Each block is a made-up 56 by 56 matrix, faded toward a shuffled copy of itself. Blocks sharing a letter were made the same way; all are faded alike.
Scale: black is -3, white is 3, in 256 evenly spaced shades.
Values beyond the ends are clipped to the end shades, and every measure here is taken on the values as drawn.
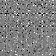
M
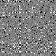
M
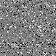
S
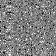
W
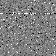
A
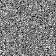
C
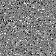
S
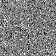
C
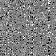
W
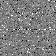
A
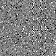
W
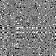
M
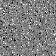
W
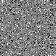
W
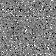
S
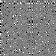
M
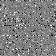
S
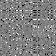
M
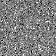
C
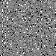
W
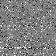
A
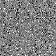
W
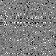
M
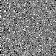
C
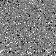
S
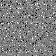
S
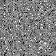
W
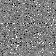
A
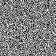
C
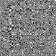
W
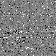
S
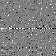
M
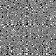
M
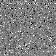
A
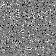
S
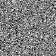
C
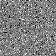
W
